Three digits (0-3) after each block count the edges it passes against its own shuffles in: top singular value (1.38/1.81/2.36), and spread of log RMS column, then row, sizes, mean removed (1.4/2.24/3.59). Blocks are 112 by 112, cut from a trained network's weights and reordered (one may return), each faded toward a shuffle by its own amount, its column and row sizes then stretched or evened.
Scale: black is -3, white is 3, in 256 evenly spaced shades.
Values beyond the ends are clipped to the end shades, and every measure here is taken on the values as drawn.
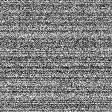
3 0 1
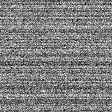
3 1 1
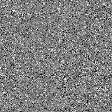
1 1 1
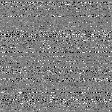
1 0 3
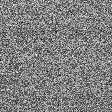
0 0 0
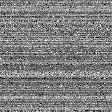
3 0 2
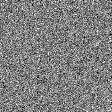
0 1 0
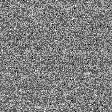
0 1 1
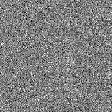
2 0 0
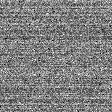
2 0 0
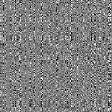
3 3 1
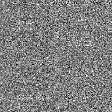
1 1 1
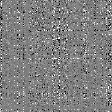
1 3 2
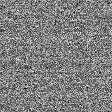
0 1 0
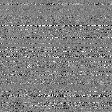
1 0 3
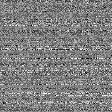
1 1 3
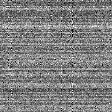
3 2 1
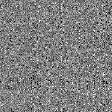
1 2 1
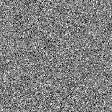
1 1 0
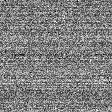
2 0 1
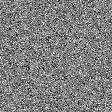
1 0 0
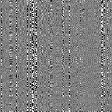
3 3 1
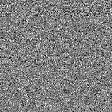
2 0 1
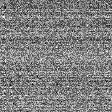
2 2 0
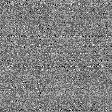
0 1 2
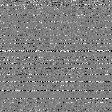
1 0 3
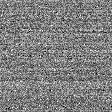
1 0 1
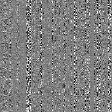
2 3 1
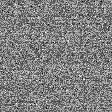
0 0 1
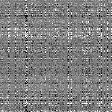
3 3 2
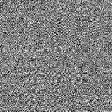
3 0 1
